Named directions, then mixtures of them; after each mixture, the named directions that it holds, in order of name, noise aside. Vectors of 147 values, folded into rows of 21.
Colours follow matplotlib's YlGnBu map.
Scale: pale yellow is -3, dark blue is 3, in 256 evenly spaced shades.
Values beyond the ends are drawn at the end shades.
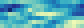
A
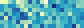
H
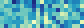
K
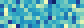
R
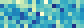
H, K.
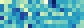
H, R.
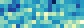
A, K, R.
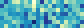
K.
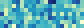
K, R.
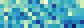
A, H.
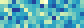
H, K.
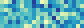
H, K.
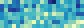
A, K, R.
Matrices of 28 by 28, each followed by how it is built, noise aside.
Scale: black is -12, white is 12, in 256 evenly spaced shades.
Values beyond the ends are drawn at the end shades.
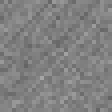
Hankel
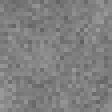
smooth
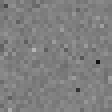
sparse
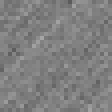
Hankel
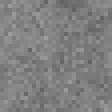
smooth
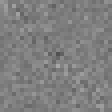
banded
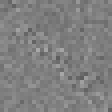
banded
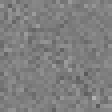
banded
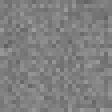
blocks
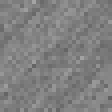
Hankel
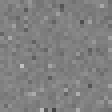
sparse
